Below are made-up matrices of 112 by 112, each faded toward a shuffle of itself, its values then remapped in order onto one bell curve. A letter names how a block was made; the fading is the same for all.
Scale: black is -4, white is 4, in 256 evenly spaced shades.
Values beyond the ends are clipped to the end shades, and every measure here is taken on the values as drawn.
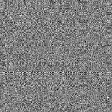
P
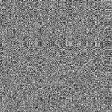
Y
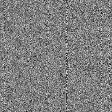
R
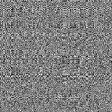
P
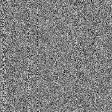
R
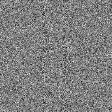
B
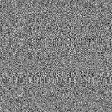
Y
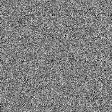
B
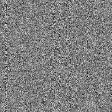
R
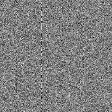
R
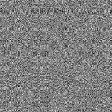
Y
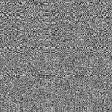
P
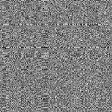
P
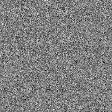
B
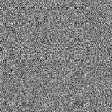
Y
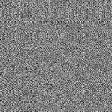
Y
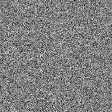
B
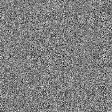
B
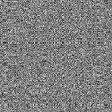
Y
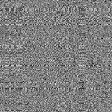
P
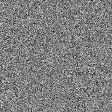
B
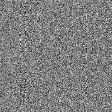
R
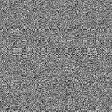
Y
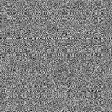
P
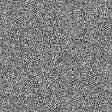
R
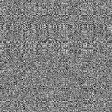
P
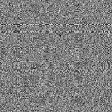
P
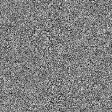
B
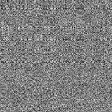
Y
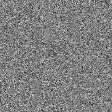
R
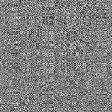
P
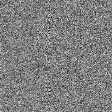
R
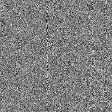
R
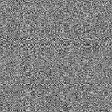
P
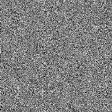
B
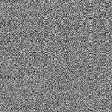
Y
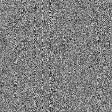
R
